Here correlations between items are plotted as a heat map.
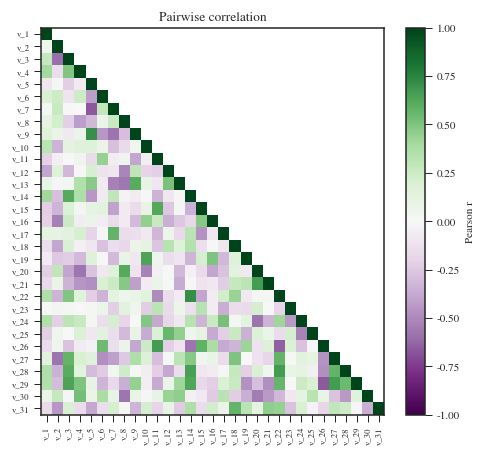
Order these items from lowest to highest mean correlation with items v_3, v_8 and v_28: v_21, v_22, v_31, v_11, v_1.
v_11, v_21, v_31, v_1, v_22
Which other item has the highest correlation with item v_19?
v_10
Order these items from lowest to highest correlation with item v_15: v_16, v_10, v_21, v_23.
v_21, v_10, v_23, v_16
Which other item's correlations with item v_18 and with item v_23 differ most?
v_31
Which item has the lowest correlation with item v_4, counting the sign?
v_20
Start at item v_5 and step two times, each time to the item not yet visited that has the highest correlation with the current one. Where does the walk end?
v_13
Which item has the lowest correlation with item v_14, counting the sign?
v_26
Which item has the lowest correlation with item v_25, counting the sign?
v_24
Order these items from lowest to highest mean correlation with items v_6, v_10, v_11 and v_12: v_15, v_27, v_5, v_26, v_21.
v_27, v_5, v_21, v_15, v_26
